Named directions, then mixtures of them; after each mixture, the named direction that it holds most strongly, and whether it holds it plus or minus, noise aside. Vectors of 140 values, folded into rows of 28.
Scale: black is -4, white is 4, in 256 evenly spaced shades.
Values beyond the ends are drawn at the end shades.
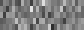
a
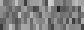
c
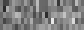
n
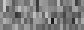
n, minus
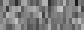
c, minus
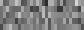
c, plus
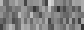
c, plus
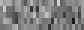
n, minus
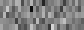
a, minus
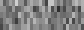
c, plus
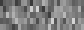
a, plus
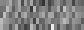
a, minus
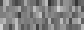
c, minus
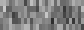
c, plus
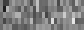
n, plus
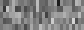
n, plus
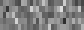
a, plus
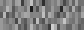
a, minus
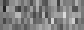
n, plus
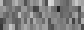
c, plus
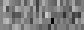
n, minus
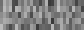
c, minus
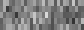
n, minus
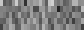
c, plus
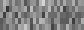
a, plus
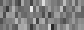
a, plus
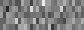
a, plus
